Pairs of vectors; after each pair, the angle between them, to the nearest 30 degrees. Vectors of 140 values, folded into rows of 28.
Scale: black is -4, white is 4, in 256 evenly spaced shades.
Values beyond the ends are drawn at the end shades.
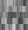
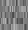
60 degrees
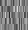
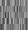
150 degrees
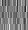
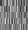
120 degrees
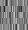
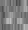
90 degrees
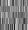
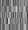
90 degrees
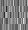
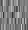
90 degrees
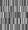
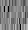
90 degrees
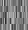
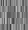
150 degrees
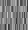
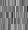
90 degrees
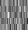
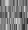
30 degrees
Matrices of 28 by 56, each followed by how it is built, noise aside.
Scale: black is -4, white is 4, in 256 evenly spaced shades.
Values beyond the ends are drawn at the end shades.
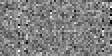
uneven columns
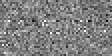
uneven rows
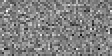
uneven rows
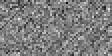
Hankel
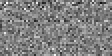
uneven rows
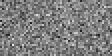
noise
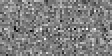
uneven rows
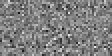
low rank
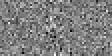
uneven columns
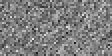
Hankel
